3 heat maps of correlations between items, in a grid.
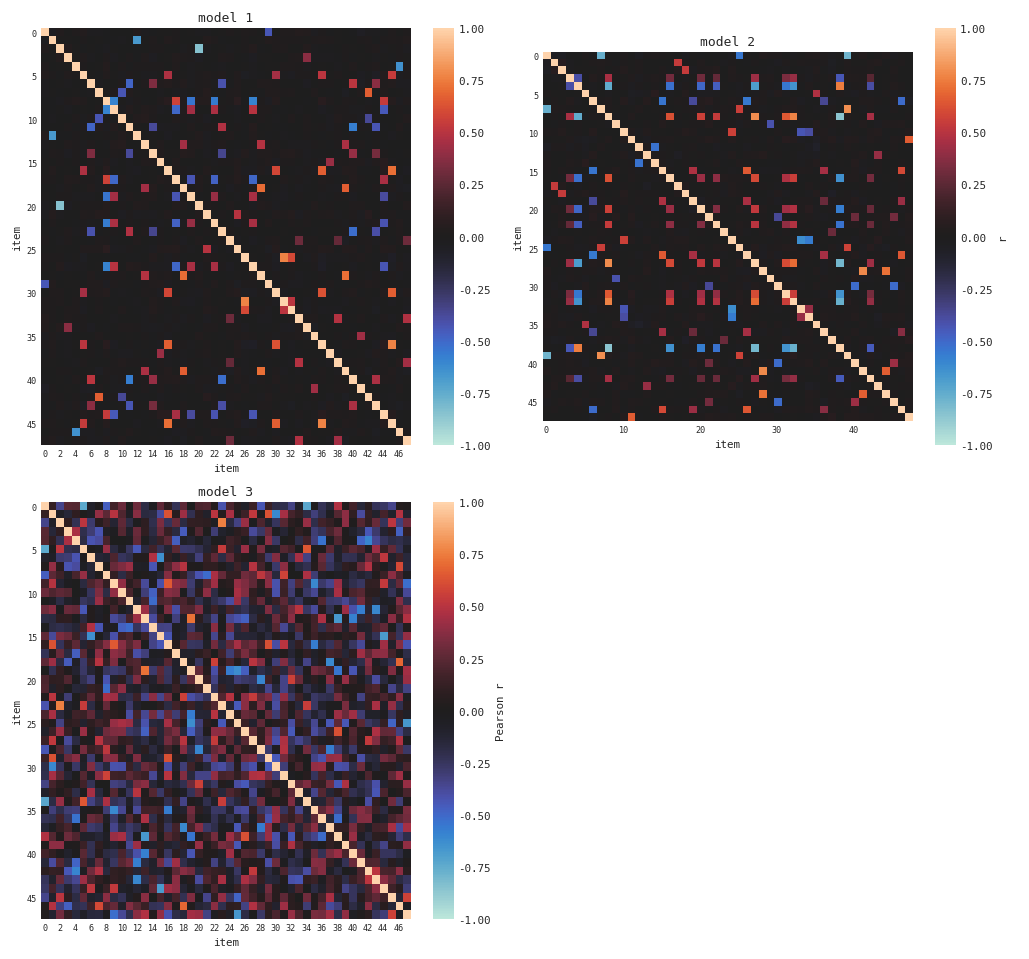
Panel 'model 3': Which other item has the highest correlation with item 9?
16
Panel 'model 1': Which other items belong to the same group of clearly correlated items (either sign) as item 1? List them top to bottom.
12
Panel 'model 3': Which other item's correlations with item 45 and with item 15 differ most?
44
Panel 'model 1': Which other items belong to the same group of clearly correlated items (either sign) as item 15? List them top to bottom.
37
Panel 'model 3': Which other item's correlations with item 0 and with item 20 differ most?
32
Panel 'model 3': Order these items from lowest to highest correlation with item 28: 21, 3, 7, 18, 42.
3, 21, 42, 7, 18
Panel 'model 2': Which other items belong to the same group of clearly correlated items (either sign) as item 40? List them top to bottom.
21, 30, 45
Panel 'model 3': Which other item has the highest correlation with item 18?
46
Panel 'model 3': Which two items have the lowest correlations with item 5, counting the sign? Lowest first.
0, 12
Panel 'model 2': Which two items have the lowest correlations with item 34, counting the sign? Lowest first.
24, 10
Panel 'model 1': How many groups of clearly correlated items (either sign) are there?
15
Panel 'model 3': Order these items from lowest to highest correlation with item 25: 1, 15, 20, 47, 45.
47, 45, 20, 15, 1
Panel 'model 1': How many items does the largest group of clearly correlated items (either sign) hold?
7
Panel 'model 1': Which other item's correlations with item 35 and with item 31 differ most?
26
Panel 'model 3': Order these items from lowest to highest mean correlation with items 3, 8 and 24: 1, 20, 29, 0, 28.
20, 0, 28, 1, 29
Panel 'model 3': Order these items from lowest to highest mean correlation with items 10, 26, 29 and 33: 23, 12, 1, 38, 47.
47, 23, 12, 1, 38
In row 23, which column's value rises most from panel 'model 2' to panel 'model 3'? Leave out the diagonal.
2
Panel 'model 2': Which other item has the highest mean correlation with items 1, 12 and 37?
17
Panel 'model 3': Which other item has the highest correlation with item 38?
26
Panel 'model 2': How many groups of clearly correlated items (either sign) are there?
14
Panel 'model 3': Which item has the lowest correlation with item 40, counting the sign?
13
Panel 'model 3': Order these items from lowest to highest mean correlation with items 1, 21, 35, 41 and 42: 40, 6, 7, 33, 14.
33, 14, 6, 40, 7
